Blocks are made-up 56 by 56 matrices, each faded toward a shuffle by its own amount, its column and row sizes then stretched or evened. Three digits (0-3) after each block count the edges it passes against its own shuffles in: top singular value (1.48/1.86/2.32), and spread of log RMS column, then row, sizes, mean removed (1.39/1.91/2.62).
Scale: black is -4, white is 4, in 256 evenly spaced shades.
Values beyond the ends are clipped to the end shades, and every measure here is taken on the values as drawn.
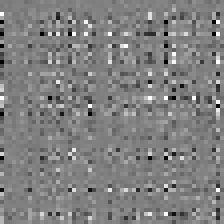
3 3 3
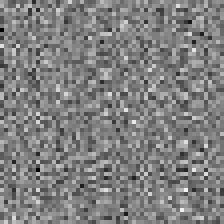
3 2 1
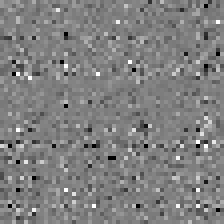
1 1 2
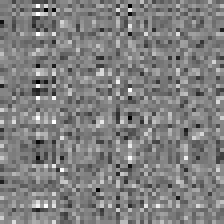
3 3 1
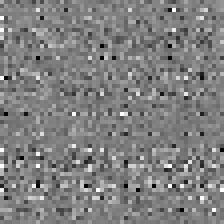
0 1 3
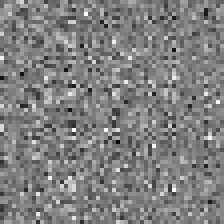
2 2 0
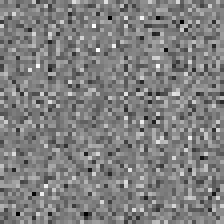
1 1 0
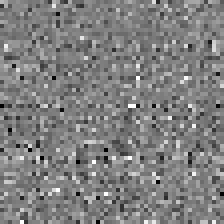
1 0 2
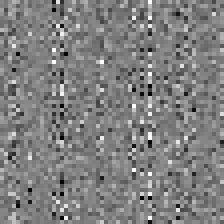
2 3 0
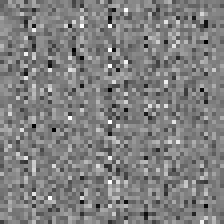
1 3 0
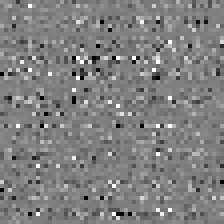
0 1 3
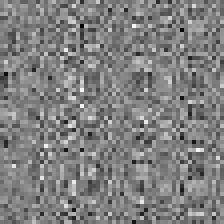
3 2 0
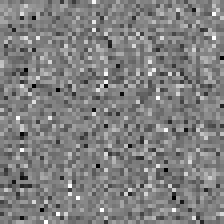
2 0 0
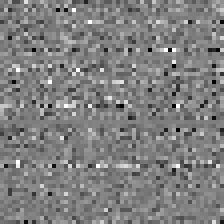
0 1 3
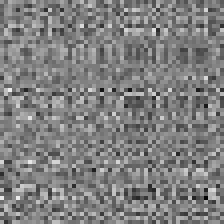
3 1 3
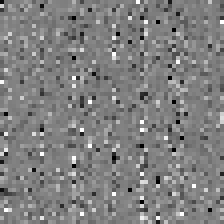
1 3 0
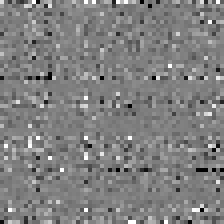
0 1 3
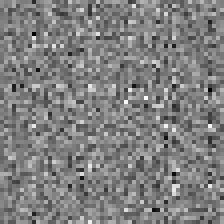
1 2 1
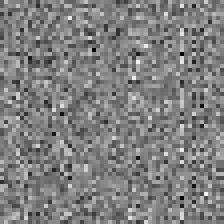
2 2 0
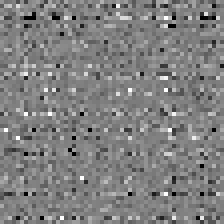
2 1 3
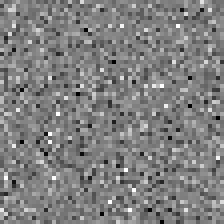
0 0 0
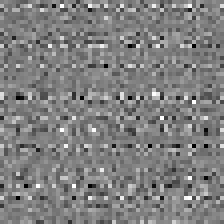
3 1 3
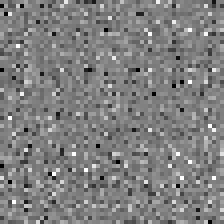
1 1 2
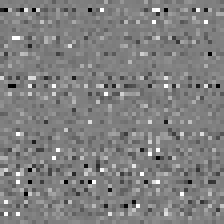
0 0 3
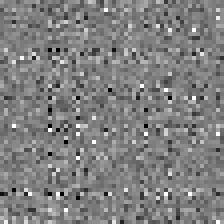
0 2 2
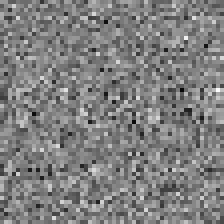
2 0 1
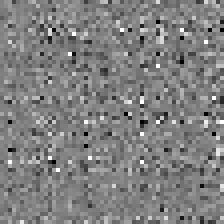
1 2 2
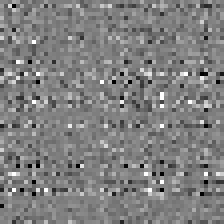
1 2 3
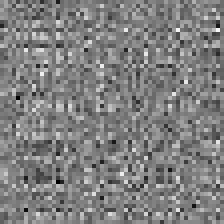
3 2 1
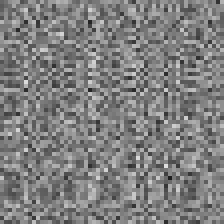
3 2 1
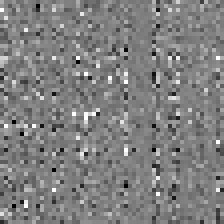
1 3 1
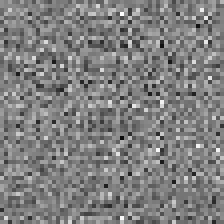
3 1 1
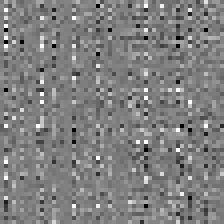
2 3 1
